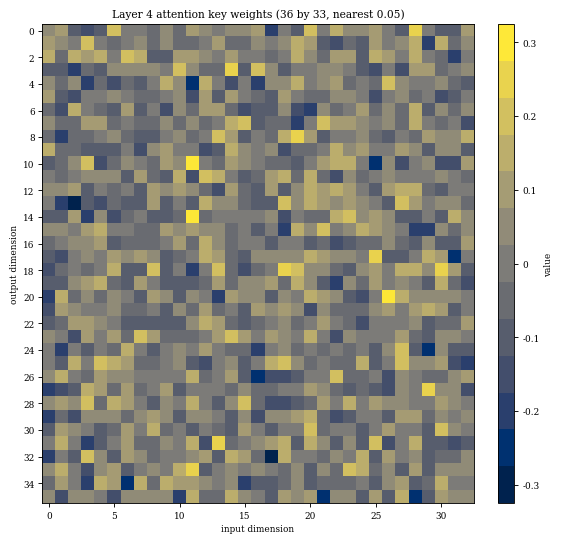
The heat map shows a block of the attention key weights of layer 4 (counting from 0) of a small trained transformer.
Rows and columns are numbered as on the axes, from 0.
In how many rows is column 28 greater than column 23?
18
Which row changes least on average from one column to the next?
22
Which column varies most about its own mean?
11
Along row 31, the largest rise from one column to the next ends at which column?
13
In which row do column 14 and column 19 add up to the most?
8
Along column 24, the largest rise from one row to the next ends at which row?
32
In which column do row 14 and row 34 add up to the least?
3
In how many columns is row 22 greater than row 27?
16
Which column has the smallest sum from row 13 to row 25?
0
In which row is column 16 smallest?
26
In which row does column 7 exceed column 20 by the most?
34
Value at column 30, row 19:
0.15
